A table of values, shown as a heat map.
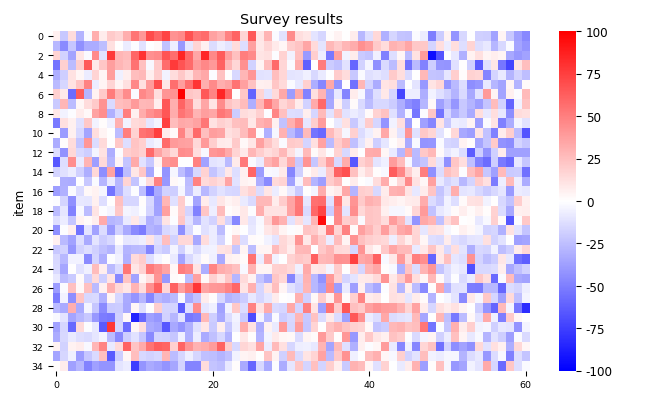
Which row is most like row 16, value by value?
31
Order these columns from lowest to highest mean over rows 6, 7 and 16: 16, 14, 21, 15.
15, 14, 21, 16
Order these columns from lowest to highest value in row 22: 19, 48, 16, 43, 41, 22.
16, 19, 41, 22, 48, 43
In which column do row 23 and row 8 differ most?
46
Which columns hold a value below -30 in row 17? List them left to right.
2, 13, 18
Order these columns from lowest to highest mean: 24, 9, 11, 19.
9, 11, 24, 19
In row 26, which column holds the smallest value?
57
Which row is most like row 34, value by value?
29
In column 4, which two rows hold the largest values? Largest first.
3, 5
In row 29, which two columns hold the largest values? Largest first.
38, 39
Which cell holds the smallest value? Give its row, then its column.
2, 48
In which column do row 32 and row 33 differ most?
21
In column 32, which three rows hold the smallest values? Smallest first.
3, 6, 2
